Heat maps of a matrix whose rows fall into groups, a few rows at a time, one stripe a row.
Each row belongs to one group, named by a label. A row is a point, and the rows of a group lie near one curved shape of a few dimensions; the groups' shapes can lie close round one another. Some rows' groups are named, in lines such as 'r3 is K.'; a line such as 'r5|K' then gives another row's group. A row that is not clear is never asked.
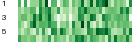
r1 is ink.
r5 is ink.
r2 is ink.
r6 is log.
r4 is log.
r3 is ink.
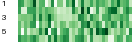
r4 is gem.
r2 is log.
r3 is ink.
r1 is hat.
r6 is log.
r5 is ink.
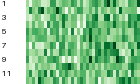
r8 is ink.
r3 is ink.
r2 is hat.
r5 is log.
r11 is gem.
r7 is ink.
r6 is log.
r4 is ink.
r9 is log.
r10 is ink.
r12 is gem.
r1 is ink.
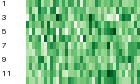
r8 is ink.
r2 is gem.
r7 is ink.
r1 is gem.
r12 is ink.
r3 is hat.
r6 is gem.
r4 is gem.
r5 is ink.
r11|ink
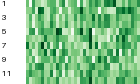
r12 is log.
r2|gem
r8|gem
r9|ink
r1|ink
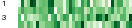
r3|ink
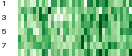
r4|ink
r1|ink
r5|ink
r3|ink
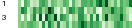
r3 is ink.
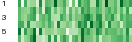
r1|ink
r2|gem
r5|gem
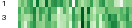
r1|gem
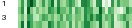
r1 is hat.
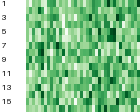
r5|ink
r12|ink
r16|ink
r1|ink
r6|ink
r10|gem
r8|log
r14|hat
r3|log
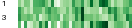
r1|ink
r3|log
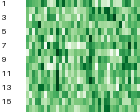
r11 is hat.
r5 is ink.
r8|hat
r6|log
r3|ink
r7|ink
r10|log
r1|log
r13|hat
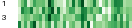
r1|hat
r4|gem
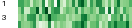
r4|log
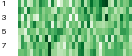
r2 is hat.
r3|ink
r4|gem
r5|ink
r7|hat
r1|ink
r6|gem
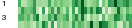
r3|log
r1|log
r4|ink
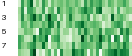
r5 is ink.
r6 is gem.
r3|hat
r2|hat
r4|hat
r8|log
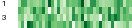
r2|gem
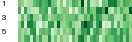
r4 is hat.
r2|ink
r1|log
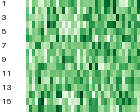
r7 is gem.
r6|log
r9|ink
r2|ink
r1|ink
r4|ink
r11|gem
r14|hat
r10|log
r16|hat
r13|ink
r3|log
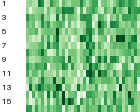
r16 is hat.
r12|gem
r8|log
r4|ink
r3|log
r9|ink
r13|hat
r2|ink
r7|ink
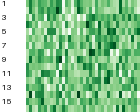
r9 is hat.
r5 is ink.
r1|hat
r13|log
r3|ink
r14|hat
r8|hat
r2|hat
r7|ink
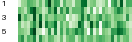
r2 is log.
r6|hat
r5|log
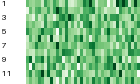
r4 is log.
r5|gem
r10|ink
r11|hat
